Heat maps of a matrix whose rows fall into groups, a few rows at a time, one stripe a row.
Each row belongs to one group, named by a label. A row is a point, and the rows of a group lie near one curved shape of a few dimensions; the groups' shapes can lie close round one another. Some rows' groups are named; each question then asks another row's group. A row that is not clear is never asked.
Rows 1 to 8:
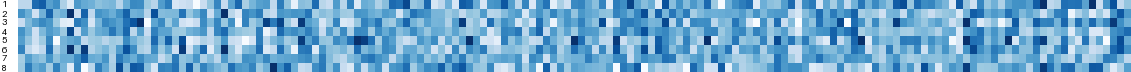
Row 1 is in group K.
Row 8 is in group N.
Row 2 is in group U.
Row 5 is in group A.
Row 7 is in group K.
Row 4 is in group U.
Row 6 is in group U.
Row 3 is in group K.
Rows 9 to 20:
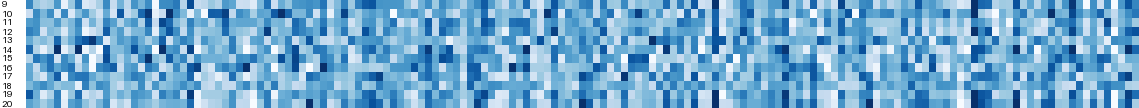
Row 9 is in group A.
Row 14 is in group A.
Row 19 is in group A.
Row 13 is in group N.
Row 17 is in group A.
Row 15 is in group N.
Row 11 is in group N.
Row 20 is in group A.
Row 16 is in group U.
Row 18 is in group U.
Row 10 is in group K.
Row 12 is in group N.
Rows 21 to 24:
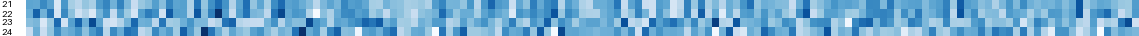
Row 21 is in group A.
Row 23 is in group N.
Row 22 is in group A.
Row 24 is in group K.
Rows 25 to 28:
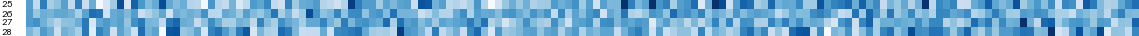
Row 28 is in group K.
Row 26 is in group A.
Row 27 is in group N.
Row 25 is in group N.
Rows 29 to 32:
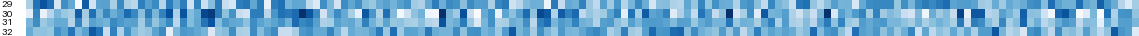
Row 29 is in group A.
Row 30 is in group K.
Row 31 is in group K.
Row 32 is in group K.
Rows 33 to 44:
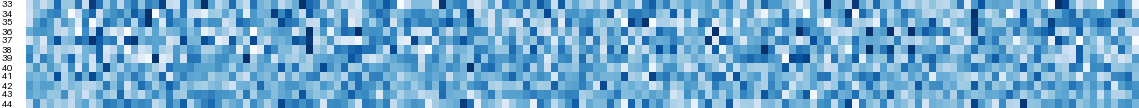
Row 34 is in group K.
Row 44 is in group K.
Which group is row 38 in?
A
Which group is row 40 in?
N
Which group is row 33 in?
K
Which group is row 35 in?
N
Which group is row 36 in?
A
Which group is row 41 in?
N
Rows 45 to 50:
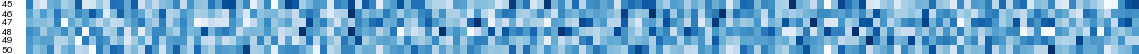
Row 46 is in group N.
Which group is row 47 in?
A
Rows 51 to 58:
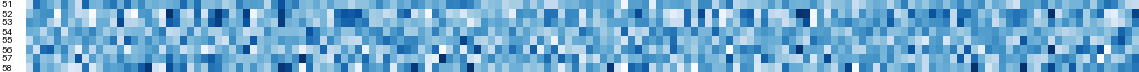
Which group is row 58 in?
K
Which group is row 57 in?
K
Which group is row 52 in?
K
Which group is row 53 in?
K
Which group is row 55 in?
K
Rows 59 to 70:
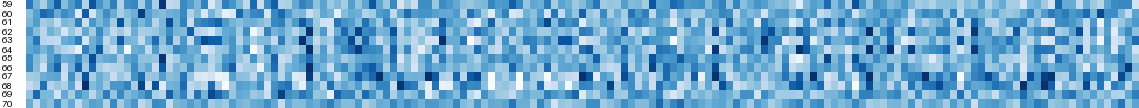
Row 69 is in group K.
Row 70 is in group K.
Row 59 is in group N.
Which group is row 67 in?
A
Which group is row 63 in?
K
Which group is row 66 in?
N
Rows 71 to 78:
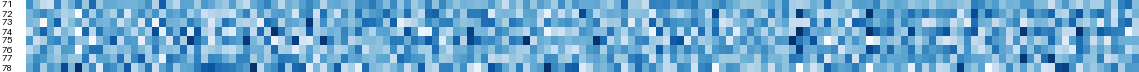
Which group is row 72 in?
A
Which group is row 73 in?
N
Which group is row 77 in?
K
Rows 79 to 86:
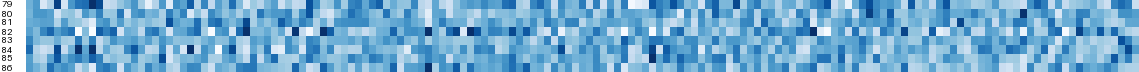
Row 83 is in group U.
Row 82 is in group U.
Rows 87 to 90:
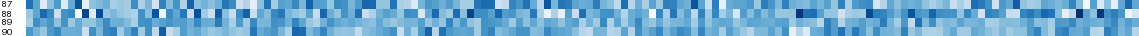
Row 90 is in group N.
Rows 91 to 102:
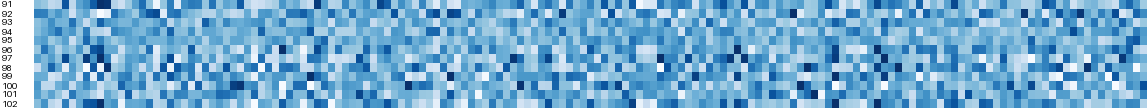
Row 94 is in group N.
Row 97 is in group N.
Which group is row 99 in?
K
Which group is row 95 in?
U
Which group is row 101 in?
K
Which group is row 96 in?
U
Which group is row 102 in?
U
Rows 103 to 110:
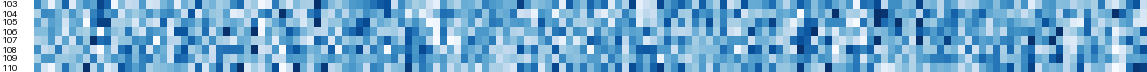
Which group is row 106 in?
K
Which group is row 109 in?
N
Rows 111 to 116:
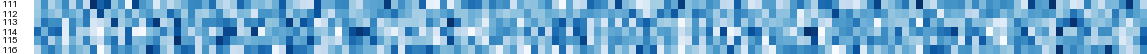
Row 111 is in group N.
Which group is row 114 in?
K
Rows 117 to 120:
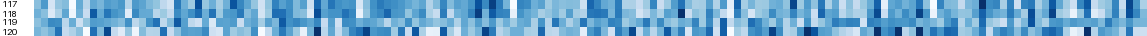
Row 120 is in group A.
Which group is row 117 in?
N
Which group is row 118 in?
N
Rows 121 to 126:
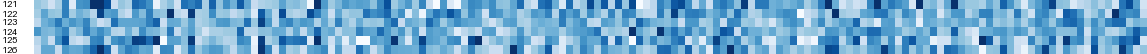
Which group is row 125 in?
K
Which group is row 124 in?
N
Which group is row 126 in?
N
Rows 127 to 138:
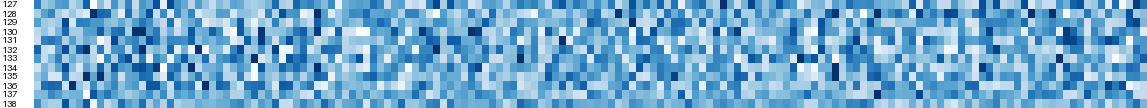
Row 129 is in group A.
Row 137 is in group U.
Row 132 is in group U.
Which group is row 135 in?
U
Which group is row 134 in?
K
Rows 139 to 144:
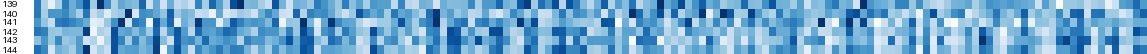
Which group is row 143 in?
N
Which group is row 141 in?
U
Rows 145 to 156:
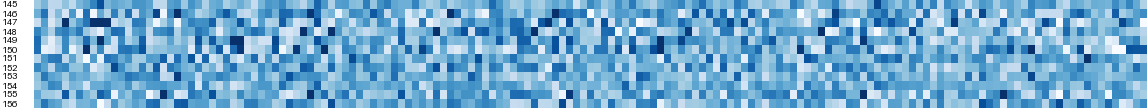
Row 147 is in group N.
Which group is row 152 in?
N
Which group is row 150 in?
U
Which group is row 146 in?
K
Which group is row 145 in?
U
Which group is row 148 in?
U
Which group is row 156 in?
N
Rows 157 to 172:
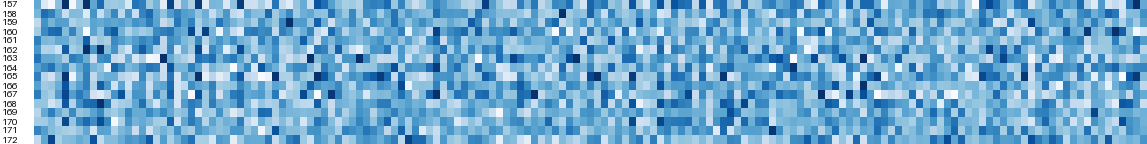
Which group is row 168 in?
N
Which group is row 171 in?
A
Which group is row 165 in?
A
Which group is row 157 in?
A
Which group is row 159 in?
K
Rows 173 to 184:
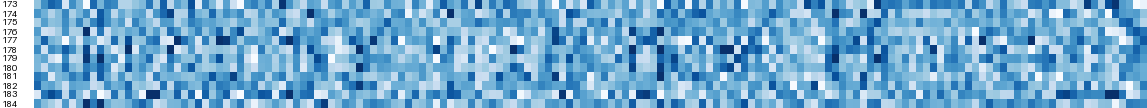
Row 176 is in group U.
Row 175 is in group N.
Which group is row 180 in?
N
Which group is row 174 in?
K
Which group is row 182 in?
K
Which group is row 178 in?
N
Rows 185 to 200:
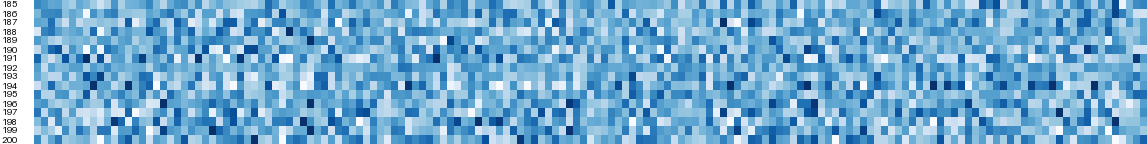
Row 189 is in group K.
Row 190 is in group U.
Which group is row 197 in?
K
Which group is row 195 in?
U
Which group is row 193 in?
U
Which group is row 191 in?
U
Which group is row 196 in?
K
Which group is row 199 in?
K
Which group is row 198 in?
N
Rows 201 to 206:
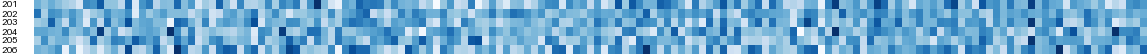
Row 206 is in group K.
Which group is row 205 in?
K
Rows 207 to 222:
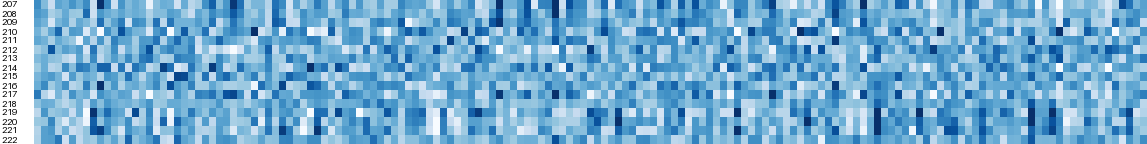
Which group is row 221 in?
U
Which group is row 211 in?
K
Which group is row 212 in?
A
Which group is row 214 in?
K
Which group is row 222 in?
K
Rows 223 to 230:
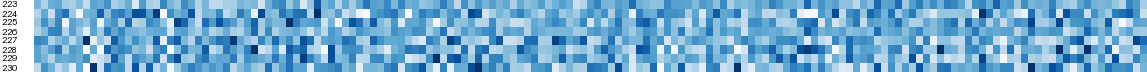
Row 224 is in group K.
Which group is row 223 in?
A
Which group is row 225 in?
K
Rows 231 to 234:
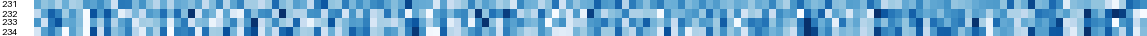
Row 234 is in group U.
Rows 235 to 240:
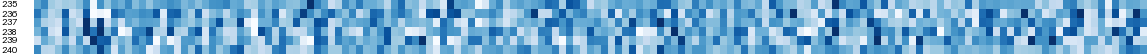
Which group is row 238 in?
U
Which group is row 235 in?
K
